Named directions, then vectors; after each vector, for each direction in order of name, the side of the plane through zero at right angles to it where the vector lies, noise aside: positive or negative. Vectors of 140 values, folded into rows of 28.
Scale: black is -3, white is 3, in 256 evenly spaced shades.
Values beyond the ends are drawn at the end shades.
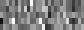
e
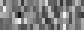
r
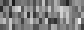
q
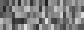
negative, positive, negative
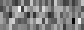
positive, positive, negative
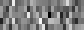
positive, negative, negative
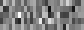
positive, negative, negative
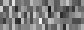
positive, negative, negative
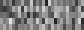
positive, positive, negative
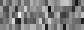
positive, negative, negative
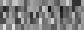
positive, negative, negative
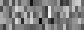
negative, positive, positive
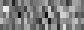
negative, positive, positive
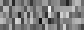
negative, positive, positive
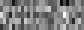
positive, positive, positive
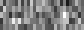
positive, positive, positive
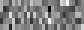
positive, negative, negative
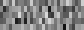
positive, negative, negative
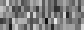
positive, negative, positive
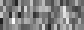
positive, positive, positive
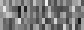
negative, negative, positive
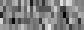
negative, negative, negative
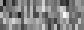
positive, positive, positive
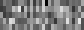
positive, positive, negative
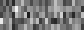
negative, positive, negative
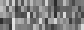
positive, negative, positive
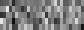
negative, positive, negative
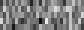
negative, positive, negative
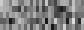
negative, negative, positive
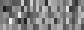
positive, positive, negative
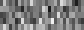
positive, negative, negative
